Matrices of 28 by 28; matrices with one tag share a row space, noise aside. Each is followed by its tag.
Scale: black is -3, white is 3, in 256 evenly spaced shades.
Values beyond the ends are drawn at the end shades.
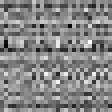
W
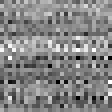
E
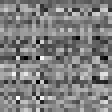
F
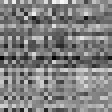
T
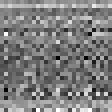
W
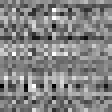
T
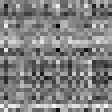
W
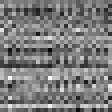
E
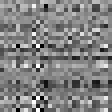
F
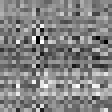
F
